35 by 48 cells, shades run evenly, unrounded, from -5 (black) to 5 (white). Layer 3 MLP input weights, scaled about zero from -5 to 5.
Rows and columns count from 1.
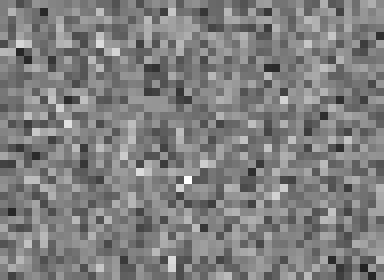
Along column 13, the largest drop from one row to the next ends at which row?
7
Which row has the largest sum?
3
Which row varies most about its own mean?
13
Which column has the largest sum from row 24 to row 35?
48
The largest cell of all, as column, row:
24, 23
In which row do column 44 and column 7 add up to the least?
27
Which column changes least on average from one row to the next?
38
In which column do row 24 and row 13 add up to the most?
36
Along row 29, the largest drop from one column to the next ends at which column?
26
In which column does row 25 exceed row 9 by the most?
35
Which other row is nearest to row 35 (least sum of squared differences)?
11
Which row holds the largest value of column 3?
6
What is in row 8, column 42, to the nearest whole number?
-2
